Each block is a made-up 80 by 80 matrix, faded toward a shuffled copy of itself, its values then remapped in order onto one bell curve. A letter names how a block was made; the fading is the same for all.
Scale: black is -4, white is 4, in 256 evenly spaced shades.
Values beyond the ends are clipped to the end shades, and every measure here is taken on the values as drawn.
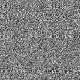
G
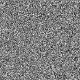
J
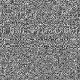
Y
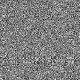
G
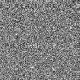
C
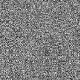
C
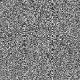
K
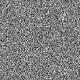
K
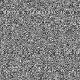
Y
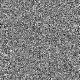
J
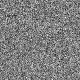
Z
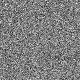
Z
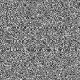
Y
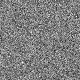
Z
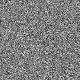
J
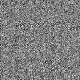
G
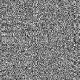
K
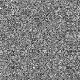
G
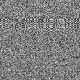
Y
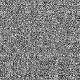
G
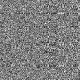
G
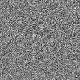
C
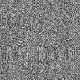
C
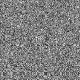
G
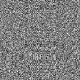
K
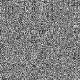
K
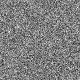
Z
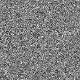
J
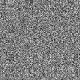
C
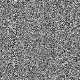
J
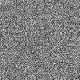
C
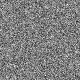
Z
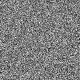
Z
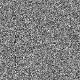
J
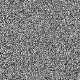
J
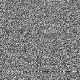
G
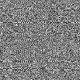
Y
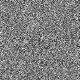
J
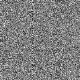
J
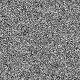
Z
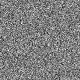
Z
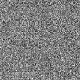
G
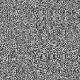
K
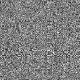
Y
